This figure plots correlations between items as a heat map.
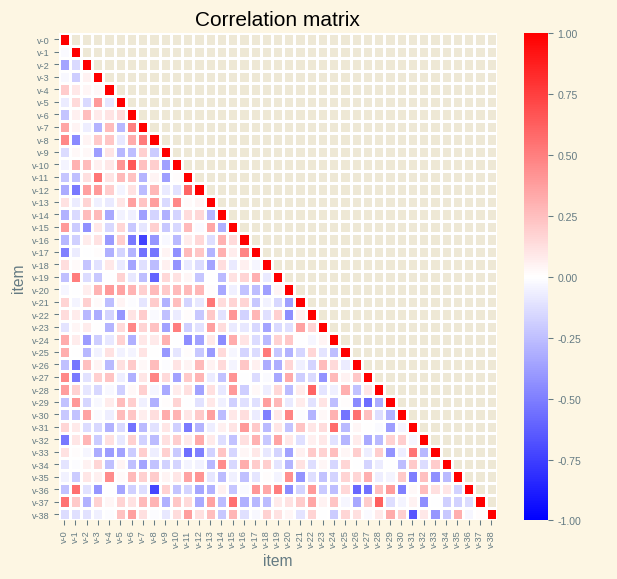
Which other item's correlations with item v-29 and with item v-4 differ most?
v-27
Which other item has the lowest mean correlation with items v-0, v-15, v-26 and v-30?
v-36
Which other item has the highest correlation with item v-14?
v-34
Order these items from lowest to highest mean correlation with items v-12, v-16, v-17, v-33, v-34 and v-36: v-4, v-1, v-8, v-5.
v-8, v-4, v-5, v-1
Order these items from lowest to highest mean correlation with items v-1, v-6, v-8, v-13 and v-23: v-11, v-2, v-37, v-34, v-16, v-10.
v-16, v-34, v-11, v-2, v-37, v-10
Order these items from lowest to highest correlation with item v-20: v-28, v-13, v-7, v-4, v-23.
v-28, v-23, v-13, v-7, v-4
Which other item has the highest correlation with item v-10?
v-6
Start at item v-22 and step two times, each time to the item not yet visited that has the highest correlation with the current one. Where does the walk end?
v-37
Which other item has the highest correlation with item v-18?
v-25
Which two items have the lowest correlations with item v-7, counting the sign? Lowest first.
v-16, v-17
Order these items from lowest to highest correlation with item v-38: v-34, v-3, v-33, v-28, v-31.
v-31, v-33, v-34, v-3, v-28
